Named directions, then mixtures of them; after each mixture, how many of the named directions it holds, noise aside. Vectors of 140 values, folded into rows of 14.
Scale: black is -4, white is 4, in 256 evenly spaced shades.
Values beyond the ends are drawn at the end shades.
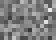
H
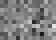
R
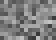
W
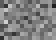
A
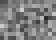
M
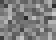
four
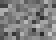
two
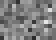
three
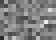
three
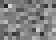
two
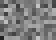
two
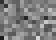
four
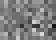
one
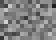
one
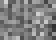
four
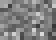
three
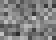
four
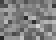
four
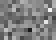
one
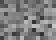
three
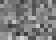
two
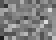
three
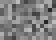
one
